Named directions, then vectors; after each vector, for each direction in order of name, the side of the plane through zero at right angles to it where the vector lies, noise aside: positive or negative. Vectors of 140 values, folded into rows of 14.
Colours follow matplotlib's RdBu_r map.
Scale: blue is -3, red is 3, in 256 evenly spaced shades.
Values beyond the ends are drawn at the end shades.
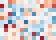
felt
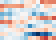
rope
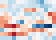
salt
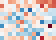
positive, positive, negative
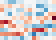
negative, positive, positive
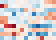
positive, positive, positive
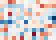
positive, negative, negative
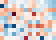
negative, negative, negative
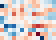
negative, negative, negative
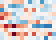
positive, negative, positive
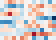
positive, negative, negative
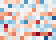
positive, negative, positive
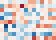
negative, positive, negative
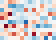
positive, negative, positive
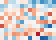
negative, negative, positive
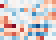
positive, positive, positive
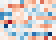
negative, positive, negative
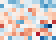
negative, negative, positive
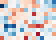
negative, negative, negative
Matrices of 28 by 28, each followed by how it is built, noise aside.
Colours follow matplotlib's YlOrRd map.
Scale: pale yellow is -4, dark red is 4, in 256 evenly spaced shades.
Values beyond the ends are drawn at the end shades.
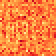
blocks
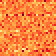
uneven rows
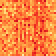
blocks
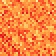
Toeplitz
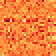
low rank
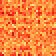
blocks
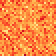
Toeplitz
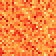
Toeplitz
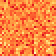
low rank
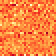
low rank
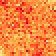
smooth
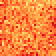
smooth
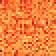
blocks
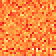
uneven rows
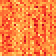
blocks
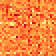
uneven rows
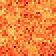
smooth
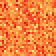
blocks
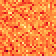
Toeplitz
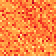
Toeplitz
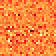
uneven rows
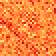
Toeplitz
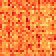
blocks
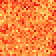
smooth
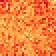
smooth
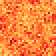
smooth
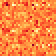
low rank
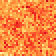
smooth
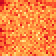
smooth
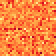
uneven rows
